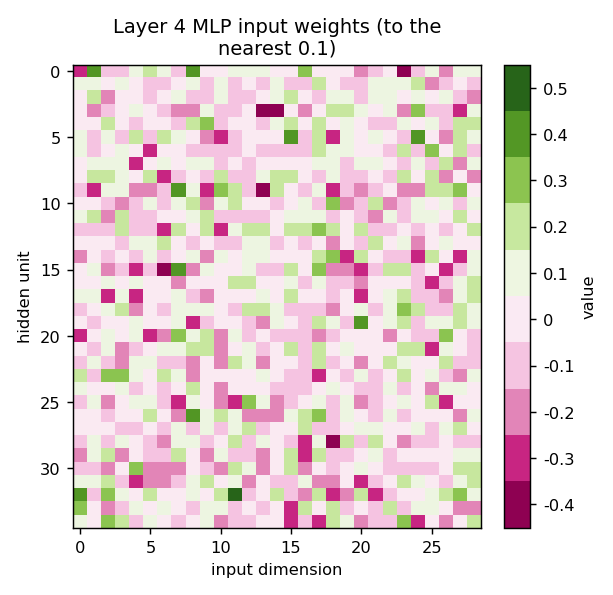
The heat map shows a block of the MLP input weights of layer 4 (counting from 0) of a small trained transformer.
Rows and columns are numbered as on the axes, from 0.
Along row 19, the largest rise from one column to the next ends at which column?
20
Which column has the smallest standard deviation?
22
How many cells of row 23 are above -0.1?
20
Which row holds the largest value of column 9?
4
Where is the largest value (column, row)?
11, 32
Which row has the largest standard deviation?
9
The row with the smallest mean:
3
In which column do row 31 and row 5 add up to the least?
18
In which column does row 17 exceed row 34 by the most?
15
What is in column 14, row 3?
-0.4
